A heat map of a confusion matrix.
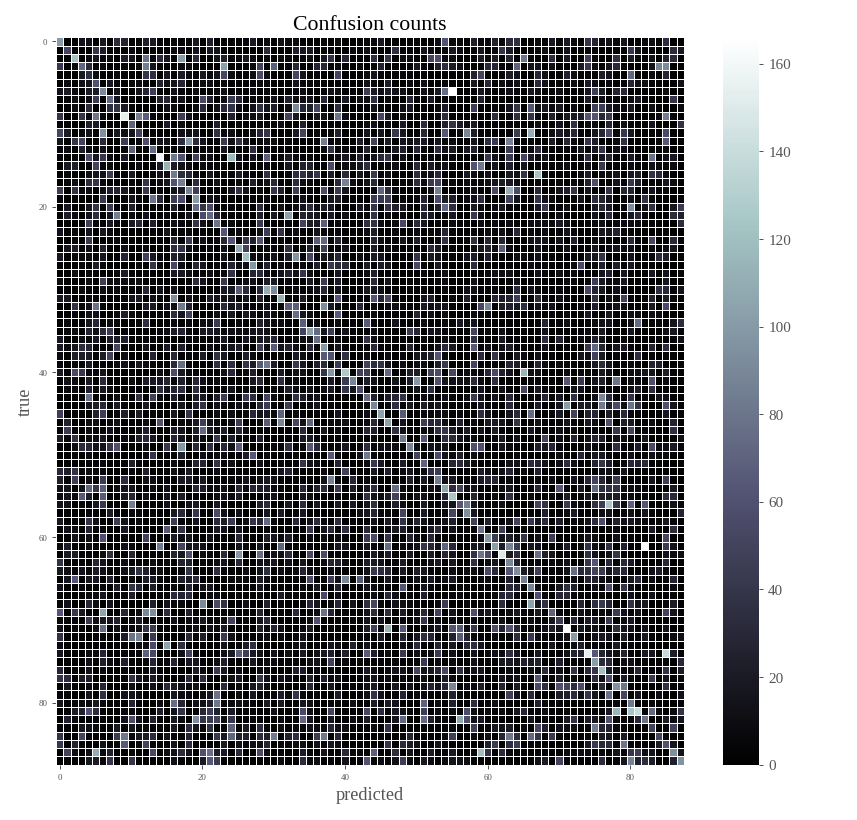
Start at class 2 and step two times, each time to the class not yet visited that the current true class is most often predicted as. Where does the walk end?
40
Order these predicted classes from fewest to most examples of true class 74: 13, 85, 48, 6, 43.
6, 48, 13, 43, 85
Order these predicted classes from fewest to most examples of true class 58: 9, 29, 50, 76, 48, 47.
47, 9, 50, 48, 76, 29
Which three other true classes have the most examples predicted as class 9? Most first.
84, 85, 12
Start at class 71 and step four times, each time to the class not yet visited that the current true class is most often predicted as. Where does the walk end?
67
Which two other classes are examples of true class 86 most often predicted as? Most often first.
59, 5
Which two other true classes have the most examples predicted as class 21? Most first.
86, 87
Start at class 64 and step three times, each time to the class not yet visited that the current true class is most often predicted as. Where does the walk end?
66
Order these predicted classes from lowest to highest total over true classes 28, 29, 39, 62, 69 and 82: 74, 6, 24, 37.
74, 24, 6, 37
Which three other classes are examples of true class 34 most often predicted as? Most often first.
81, 43, 22
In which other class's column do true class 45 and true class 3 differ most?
23
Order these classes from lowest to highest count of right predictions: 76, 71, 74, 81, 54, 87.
87, 54, 76, 81, 74, 71
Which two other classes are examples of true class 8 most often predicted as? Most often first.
33, 66
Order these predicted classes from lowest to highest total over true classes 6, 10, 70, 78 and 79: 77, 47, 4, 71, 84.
84, 47, 71, 4, 77
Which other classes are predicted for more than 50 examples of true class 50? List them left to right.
27, 38, 43, 53
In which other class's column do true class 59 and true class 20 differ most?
80
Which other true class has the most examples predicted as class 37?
32
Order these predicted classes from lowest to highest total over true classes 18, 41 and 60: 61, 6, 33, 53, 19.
33, 19, 6, 61, 53
